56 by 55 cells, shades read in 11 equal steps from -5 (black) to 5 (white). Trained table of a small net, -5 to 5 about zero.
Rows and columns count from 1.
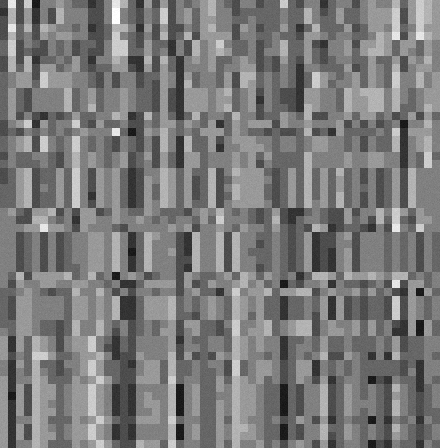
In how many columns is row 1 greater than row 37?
24
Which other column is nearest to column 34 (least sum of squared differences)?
45
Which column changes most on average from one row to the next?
50
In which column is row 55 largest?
12
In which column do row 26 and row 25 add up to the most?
10
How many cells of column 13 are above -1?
41
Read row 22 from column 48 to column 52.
-2 -1 1 -2 2
